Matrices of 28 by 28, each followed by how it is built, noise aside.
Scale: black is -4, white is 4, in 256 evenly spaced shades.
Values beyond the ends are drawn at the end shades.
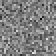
noise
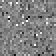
sparse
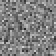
noise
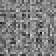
blocks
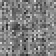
blocks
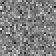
noise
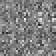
blocks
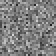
noise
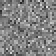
noise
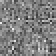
low rank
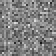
blocks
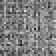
blocks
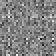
low rank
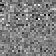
uneven rows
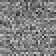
blocks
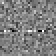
uneven rows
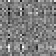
low rank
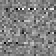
uneven rows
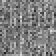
blocks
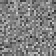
noise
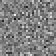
noise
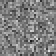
blocks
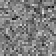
noise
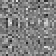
low rank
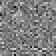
low rank
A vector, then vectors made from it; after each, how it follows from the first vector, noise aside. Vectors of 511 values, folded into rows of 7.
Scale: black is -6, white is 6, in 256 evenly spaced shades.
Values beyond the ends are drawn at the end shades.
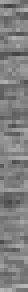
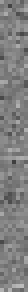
partly zeroed.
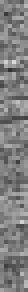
wrapped around.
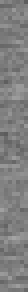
reversed, negated, shrunk.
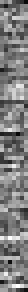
reversed, negated, scaled up.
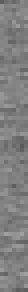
wrapped around, shrunk.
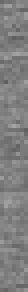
negated, shrunk.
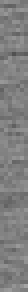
shrunk.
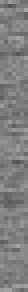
shrunk.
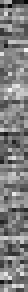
reversed, negated, scaled up.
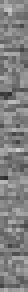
wrapped around, negated.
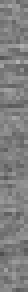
wrapped around, shrunk.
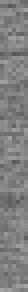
shrunk.
